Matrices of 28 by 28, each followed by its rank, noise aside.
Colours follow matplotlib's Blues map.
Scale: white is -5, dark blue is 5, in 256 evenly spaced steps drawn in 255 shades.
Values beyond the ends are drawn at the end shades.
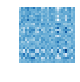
two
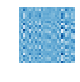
two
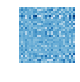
three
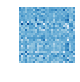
four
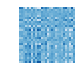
two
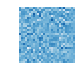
six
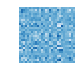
three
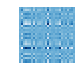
one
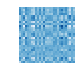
one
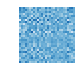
three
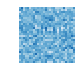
six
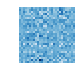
four
